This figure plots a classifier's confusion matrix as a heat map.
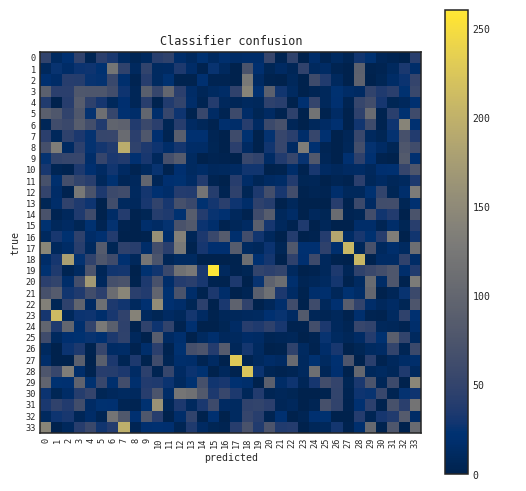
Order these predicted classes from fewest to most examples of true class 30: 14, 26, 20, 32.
20, 32, 26, 14
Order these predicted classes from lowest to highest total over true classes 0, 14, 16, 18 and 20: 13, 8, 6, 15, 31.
8, 15, 13, 6, 31
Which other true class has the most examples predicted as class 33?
29
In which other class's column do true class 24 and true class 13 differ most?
5
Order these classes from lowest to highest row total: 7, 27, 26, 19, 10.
10, 26, 27, 7, 19
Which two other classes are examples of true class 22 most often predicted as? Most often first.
10, 0
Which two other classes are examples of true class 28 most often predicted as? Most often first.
18, 2
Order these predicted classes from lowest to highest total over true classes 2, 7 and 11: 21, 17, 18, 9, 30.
30, 21, 17, 18, 9
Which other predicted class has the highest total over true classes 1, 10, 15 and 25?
6
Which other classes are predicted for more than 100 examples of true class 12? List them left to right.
3, 14, 33
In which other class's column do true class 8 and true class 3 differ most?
7
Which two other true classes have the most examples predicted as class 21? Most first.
20, 6
